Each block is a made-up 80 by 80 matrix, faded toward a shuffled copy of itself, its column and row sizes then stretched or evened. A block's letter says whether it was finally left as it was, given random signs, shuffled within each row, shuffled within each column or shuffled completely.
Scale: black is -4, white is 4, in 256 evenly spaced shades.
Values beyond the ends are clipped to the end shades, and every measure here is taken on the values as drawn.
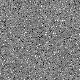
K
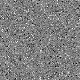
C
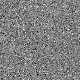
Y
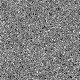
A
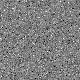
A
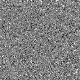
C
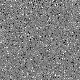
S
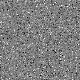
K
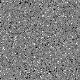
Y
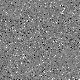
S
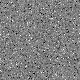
A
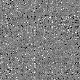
C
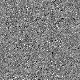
Y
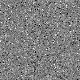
K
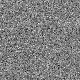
A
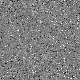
S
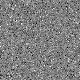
K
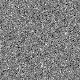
K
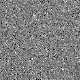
C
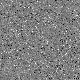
A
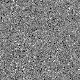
Y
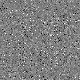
C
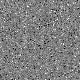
A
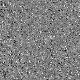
Y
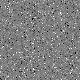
K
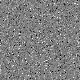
K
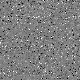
Y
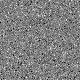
A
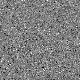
S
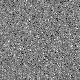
A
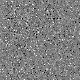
Y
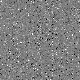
K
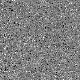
Y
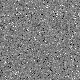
A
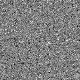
K
